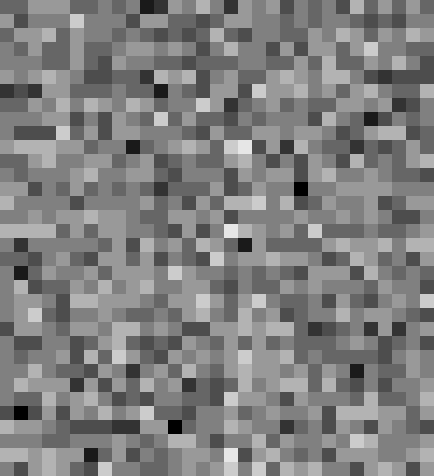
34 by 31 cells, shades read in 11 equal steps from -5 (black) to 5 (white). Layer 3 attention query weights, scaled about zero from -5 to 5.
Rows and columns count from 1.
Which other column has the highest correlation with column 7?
10
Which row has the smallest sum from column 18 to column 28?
9
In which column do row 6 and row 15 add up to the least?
28
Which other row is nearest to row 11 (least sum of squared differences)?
27
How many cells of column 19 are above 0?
16
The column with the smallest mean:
12
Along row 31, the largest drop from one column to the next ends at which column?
13
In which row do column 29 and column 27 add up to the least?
24
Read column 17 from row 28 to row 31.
-1 3 1 2
